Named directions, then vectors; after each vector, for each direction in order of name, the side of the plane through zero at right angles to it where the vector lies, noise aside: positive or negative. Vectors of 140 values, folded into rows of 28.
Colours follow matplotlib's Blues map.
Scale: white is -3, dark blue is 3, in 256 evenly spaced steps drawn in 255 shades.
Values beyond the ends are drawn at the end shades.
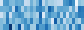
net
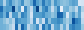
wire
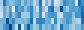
positive, negative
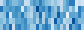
positive, positive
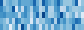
negative, positive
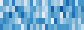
positive, negative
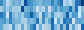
negative, negative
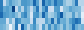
negative, positive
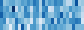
negative, positive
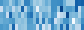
negative, negative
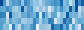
negative, negative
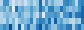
positive, negative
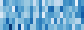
positive, negative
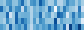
positive, positive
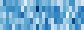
positive, positive
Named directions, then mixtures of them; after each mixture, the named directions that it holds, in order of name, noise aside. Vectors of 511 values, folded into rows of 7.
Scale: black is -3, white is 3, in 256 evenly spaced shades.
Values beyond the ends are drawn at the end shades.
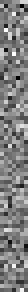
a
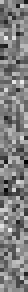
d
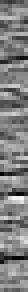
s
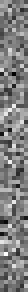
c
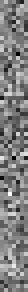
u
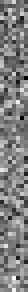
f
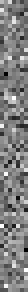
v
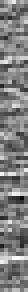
s.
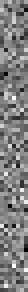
a, v.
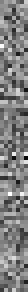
d, s, u.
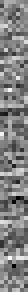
a, c, s.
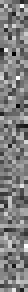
a.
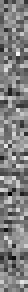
a, s, u.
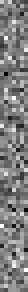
d, v.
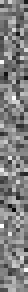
d, f, v.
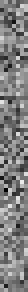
d, u, v.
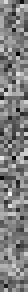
u.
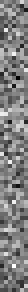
a, c.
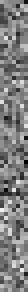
d.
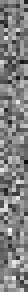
a, d, f.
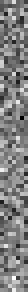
f.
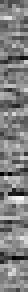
s.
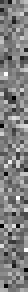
v.
